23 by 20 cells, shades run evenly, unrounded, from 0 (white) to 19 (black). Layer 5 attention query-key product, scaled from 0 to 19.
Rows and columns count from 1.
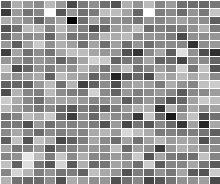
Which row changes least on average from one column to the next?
17
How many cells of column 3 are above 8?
15
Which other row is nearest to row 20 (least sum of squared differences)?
4
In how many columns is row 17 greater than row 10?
12
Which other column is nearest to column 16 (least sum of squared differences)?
13
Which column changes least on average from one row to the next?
8
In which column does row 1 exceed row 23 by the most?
7
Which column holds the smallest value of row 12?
9
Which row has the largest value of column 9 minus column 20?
11
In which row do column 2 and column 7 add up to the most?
3
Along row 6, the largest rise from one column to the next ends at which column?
18
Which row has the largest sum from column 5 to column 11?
14
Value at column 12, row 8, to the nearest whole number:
10
